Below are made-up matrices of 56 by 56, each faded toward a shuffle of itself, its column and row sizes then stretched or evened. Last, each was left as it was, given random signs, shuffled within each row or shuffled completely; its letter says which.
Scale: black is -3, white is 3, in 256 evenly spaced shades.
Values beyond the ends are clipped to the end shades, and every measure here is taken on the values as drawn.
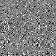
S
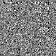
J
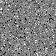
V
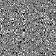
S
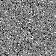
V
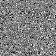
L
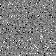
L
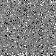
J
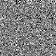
J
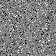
V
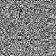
S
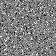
V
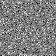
L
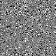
S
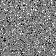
V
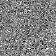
J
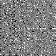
S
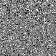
L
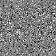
J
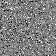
V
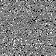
L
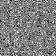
S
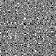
S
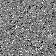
V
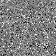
L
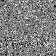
L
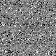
L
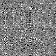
S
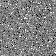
V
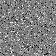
V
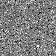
V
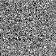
J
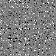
J
